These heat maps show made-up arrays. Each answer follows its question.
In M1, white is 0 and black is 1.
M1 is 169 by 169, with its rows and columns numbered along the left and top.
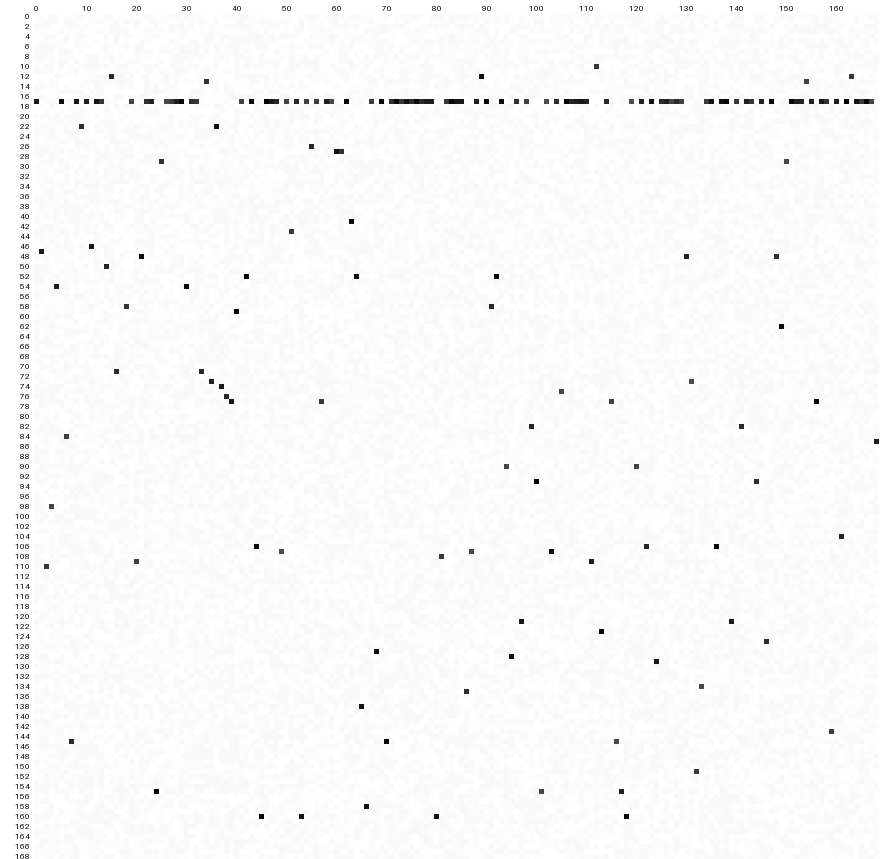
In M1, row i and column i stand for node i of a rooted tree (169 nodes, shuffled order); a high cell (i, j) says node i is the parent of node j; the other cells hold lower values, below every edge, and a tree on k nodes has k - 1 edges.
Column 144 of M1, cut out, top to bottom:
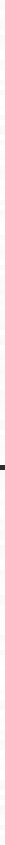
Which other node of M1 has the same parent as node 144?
100
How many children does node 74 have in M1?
1
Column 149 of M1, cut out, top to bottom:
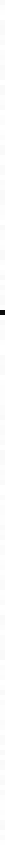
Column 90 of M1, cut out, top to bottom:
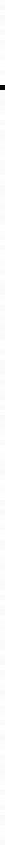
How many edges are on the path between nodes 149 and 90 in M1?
3
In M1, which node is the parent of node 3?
98
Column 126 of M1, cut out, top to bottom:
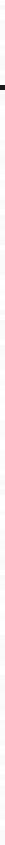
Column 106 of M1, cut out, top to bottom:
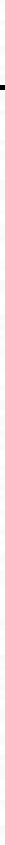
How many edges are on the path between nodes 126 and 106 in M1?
2
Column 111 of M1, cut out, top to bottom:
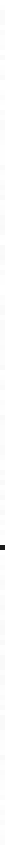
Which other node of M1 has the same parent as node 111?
20
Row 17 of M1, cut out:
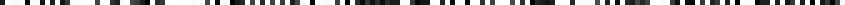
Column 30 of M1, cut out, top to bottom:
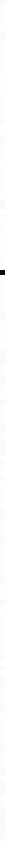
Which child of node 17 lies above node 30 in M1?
54
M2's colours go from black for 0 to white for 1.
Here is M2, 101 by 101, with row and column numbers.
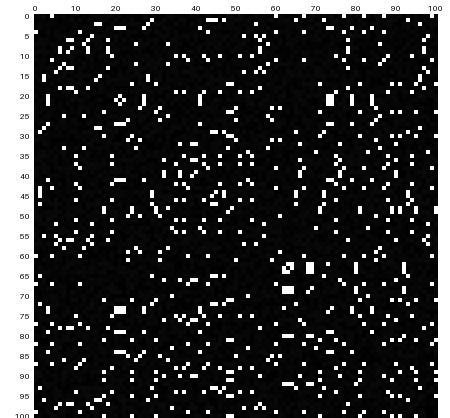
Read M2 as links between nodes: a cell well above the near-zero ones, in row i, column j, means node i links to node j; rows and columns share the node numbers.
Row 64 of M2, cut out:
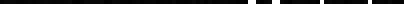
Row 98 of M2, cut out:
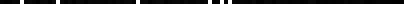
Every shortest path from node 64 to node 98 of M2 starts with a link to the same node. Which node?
node 62
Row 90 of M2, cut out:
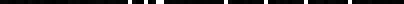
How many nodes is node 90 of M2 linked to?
8
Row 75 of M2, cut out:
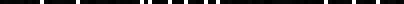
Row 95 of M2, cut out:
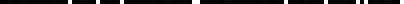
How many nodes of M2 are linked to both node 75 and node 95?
1
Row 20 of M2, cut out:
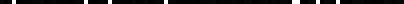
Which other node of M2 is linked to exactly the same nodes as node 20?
node 22
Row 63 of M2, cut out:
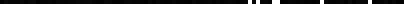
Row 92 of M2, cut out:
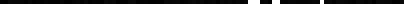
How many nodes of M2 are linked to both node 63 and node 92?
5
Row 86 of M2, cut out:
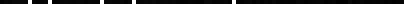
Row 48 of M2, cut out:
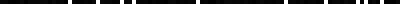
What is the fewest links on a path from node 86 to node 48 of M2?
2
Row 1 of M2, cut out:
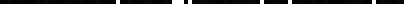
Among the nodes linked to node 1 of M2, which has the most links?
node 43
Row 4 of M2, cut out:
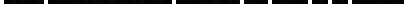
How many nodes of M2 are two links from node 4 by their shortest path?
4
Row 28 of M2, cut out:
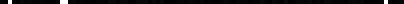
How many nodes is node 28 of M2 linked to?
4
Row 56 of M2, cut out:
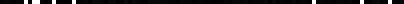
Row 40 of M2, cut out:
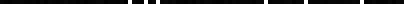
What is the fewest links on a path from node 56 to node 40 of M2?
2
